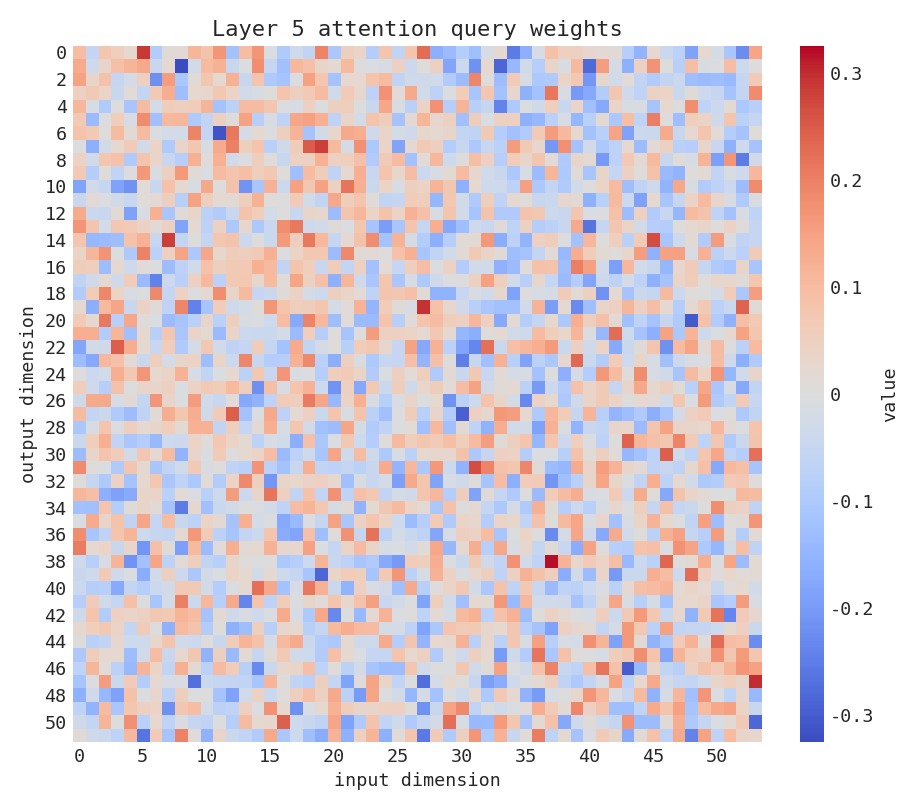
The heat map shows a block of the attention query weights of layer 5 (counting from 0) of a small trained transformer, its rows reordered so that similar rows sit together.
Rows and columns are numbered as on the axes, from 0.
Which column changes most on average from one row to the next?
45
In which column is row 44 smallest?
53
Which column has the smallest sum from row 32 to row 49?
27
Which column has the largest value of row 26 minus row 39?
19
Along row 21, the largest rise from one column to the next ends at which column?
42
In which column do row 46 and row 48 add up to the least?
43
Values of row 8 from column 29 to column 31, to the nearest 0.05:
-0.05 0 0.1
